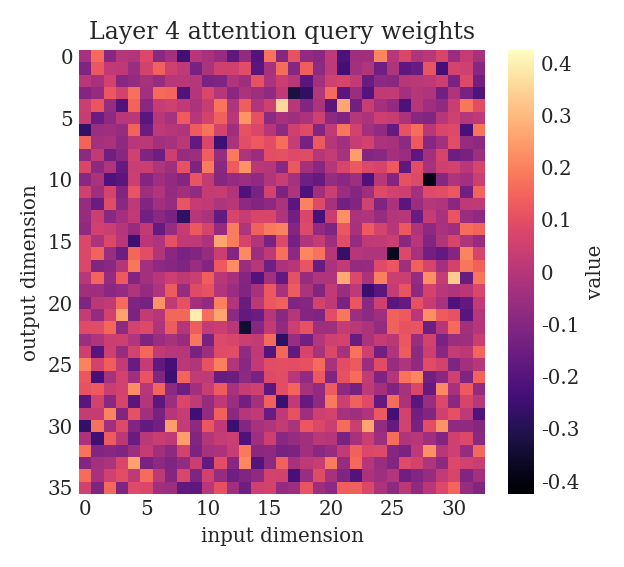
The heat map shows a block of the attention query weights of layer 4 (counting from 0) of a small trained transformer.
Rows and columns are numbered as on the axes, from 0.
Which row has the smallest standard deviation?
2
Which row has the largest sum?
21
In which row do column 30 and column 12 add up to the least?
30
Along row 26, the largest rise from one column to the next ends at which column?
8
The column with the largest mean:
11
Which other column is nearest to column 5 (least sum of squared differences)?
0
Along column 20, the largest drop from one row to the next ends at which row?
4
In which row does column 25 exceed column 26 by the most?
9
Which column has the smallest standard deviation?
20
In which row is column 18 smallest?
3
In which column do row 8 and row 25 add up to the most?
22
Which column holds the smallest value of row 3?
17
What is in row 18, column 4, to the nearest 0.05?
-0.1
